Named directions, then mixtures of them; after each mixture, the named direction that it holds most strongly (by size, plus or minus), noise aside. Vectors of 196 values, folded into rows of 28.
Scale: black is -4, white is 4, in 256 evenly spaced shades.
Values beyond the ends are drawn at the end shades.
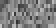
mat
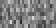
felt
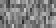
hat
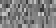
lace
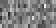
felt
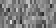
felt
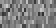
lace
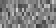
mat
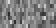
felt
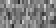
hat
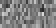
lace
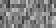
hat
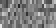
lace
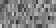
mat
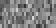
mat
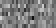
lace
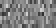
lace
